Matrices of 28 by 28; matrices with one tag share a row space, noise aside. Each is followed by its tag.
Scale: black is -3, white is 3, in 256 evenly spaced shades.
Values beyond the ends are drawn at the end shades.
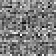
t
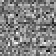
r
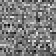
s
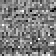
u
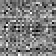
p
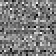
s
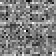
p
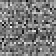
s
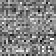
u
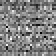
p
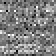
r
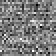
s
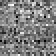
r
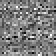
t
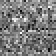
t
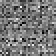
t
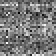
p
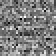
r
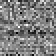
r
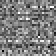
u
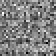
u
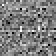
t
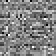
p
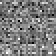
t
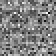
t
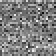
t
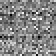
s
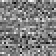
t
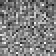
r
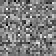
p
